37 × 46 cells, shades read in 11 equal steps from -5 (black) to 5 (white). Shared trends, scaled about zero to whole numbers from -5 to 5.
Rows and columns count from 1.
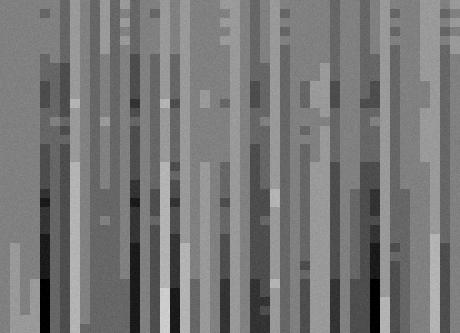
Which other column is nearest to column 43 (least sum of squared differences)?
46
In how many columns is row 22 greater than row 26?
1
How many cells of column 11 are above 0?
7
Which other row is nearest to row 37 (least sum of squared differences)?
36
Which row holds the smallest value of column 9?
37
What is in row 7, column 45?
-1
